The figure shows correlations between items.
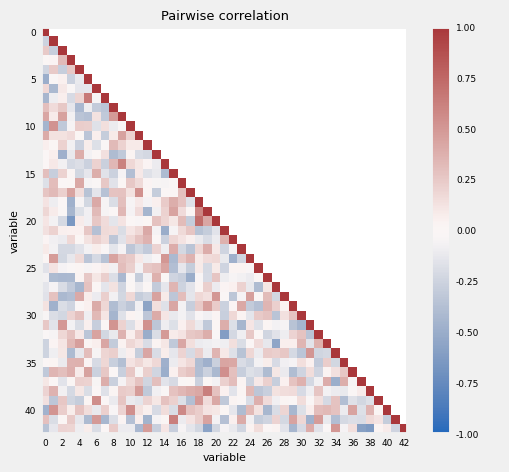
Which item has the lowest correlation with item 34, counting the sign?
37
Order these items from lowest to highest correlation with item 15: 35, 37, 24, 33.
24, 33, 37, 35
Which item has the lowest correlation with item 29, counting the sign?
12
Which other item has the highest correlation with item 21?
36
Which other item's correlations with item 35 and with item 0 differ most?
9
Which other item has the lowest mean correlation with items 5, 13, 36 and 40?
0
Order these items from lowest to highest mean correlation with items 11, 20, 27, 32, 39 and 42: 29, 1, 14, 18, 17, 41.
1, 17, 29, 41, 14, 18
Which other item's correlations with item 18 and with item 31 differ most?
19
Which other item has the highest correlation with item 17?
11
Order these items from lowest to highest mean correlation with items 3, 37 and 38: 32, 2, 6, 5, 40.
5, 6, 2, 40, 32
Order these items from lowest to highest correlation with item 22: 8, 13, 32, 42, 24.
24, 8, 32, 42, 13
